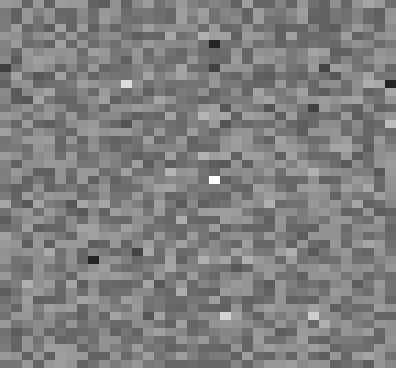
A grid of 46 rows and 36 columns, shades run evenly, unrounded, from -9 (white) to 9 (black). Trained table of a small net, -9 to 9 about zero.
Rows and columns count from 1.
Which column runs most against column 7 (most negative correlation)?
15
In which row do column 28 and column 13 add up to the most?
32
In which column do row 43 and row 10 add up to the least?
17
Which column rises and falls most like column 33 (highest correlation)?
8
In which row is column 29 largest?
14
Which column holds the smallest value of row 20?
19
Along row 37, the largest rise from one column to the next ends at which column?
18
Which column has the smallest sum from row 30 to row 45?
4
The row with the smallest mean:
22
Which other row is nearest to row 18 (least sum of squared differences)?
36
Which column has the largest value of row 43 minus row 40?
29
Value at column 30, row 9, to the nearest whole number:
4
